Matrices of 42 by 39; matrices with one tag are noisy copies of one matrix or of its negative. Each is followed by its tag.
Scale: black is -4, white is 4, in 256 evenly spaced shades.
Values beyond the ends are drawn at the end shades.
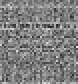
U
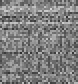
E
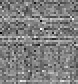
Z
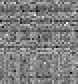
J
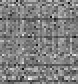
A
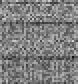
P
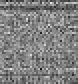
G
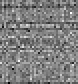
U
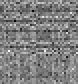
J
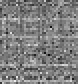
A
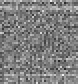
G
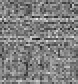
Z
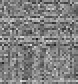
Z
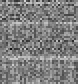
P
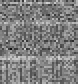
P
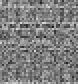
U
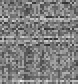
Z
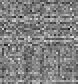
Z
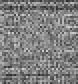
G
